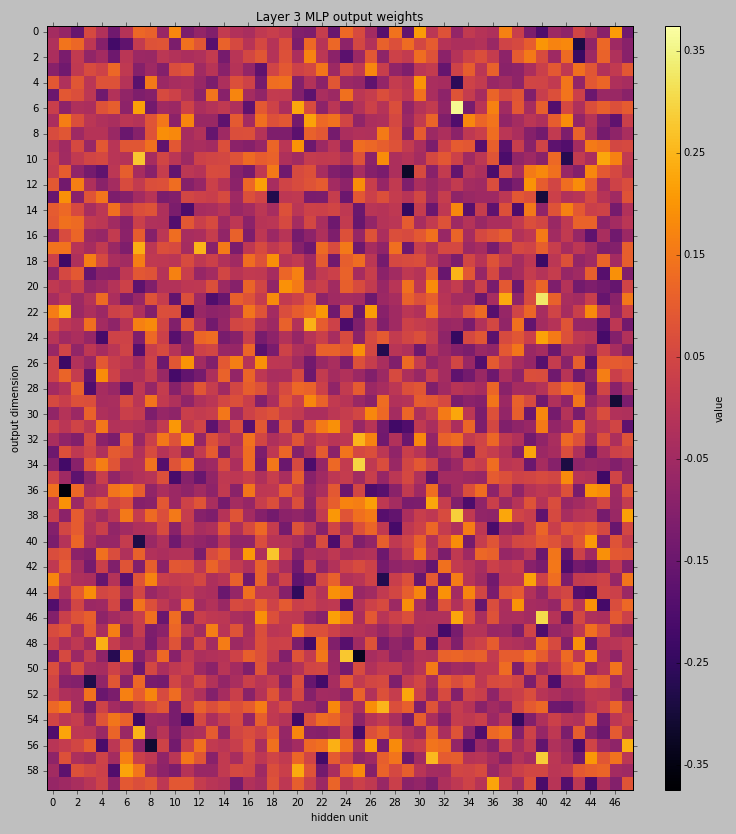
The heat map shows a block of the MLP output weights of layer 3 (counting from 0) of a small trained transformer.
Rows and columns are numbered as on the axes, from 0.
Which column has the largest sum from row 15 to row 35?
16
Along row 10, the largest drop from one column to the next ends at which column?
42
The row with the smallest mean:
27
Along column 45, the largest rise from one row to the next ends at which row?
36
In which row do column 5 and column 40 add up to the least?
13
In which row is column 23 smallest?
40
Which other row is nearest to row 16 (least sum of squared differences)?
5
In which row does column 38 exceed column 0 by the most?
45
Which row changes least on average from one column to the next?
15
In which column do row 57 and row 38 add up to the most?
33
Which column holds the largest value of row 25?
25
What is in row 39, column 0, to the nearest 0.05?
-0.1
